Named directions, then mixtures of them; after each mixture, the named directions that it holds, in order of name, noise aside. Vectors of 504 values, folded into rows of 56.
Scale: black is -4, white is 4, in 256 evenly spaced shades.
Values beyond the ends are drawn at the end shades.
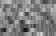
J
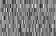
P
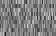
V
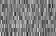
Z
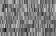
J, P, Z.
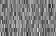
Z.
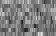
J, V.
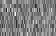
P, V, Z.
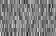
Z.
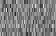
P, Z.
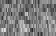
J, P.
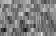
J.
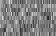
J, P, V.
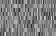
V.
